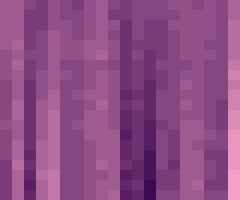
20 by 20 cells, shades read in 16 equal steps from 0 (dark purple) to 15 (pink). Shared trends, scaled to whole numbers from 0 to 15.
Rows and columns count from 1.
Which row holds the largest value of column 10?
20
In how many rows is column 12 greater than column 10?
1
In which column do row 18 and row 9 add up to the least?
13
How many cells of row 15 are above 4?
16
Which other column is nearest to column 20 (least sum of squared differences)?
5
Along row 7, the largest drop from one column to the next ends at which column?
3
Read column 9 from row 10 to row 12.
8 9 8
